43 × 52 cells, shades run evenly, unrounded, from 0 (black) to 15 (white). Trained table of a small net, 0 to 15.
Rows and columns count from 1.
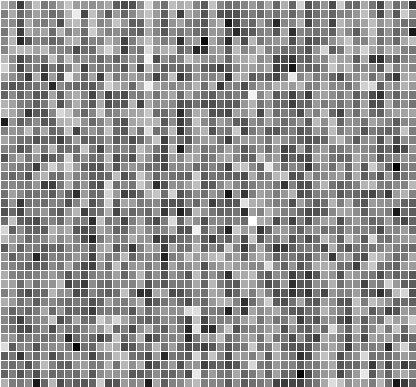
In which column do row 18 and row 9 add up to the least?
6
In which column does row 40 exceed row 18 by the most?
15
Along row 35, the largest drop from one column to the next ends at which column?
26
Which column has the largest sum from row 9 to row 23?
19
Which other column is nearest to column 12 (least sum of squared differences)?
5
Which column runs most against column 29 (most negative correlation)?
36
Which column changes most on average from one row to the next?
29
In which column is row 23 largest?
31
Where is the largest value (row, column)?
25, 32
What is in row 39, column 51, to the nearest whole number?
12
